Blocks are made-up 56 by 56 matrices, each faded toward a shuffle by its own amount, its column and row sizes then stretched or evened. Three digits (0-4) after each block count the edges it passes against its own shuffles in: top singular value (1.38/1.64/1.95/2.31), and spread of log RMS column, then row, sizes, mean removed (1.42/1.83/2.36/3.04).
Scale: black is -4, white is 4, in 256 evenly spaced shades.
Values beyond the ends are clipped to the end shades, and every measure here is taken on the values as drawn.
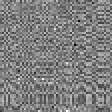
4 1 0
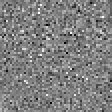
2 0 0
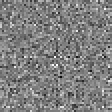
1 1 2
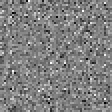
2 2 0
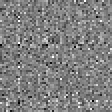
2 1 1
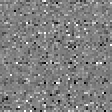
2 1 2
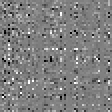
1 4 3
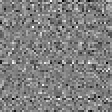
4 0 3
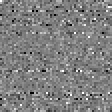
0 0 3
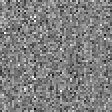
1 2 0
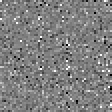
0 1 0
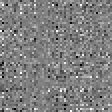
0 3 3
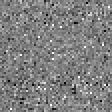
0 0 1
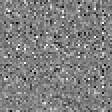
0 2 2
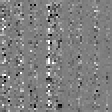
2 4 0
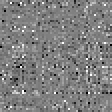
3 1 2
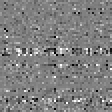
3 1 4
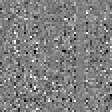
1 3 1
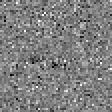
0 1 1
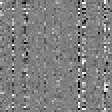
4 4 0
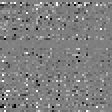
1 2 4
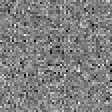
2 0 1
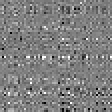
4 2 3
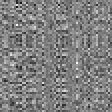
4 4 0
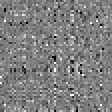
3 2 1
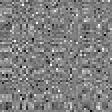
4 1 0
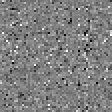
1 1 1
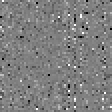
1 2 0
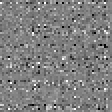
0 2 3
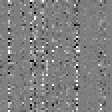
3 4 1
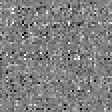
0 1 3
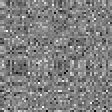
4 0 1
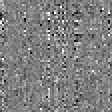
3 3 1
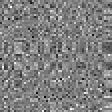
4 0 1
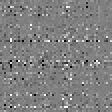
2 2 3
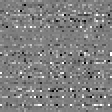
2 1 4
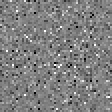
0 2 1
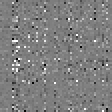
1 3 2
